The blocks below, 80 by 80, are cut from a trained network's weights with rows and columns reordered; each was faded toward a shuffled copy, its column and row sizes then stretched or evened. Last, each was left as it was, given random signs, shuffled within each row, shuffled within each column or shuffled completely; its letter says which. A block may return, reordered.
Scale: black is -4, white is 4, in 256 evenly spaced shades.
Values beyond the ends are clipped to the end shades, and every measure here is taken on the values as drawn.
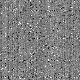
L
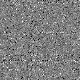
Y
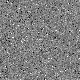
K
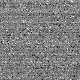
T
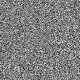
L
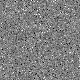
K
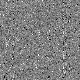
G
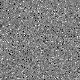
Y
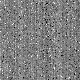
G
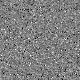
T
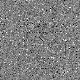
Y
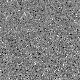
T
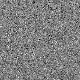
G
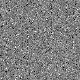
G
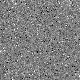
K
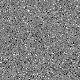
T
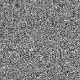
L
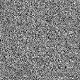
L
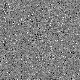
Y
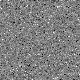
T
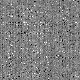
L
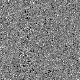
G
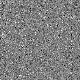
G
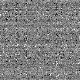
L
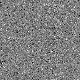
G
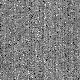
G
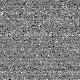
T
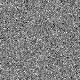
G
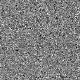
Y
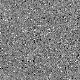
Y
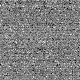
T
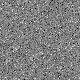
K
